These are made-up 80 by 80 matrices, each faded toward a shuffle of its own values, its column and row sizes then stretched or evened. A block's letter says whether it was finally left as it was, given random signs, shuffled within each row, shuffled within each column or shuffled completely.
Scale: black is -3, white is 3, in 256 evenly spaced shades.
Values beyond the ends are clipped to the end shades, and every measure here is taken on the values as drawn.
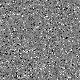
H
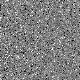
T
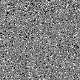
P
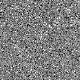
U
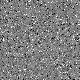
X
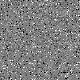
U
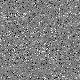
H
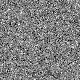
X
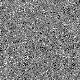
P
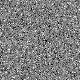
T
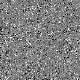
P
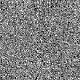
U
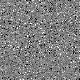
U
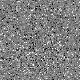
U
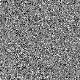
P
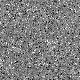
H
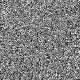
T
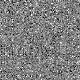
U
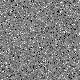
X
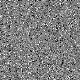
U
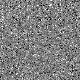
P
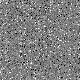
T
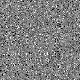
U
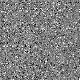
U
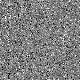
T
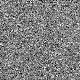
H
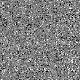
U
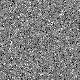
T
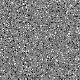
T
